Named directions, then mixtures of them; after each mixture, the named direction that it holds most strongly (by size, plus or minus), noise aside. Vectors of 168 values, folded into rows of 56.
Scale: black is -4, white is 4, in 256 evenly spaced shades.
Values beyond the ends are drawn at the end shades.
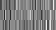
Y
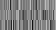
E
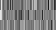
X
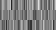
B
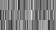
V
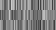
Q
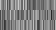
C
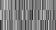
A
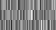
V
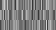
A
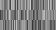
Q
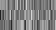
V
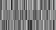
B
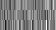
Y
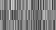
Q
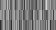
A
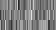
V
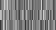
A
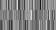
V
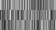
C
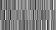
Y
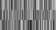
B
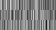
E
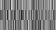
Q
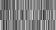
A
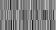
E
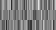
B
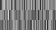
A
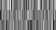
B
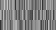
A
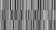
Q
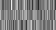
B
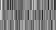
X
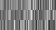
V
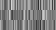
Q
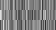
A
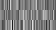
E
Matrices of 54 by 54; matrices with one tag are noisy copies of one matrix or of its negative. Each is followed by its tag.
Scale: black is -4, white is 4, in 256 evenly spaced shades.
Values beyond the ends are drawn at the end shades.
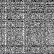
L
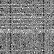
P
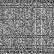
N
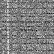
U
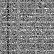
U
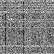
L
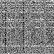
L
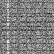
U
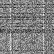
P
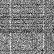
P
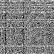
L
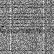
P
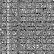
U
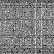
N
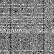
P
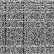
L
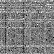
L
